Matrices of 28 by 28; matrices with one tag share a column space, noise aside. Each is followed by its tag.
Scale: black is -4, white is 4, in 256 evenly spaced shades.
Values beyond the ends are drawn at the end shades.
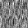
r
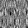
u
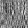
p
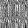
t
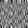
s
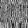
t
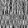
p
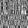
p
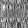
t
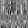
p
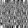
s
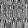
t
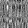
t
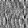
r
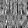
p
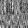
p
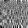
s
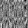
t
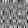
s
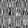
u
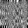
s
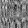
t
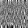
s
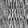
r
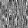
r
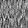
r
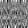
s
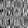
u
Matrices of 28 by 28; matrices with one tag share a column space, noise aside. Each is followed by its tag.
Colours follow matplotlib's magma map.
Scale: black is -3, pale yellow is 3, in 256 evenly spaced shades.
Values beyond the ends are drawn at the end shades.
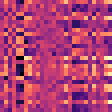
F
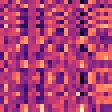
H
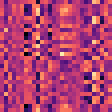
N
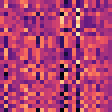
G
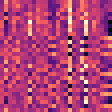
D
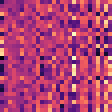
F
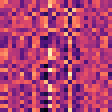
G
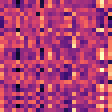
G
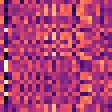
N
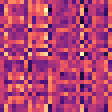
N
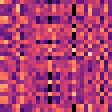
N
